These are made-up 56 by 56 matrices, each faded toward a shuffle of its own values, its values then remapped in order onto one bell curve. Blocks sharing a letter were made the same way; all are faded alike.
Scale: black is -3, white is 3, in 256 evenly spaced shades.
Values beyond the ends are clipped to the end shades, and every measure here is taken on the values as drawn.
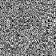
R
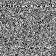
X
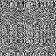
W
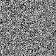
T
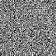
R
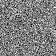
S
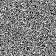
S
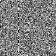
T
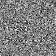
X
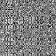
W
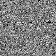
X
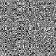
W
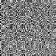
W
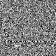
X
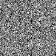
T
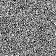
S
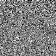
X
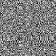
W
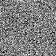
S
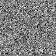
X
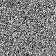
S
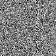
T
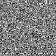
X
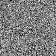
S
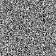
T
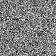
X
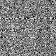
X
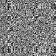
W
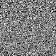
X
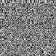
W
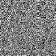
R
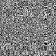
W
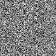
T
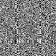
R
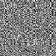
W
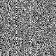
T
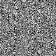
T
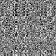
W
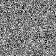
X
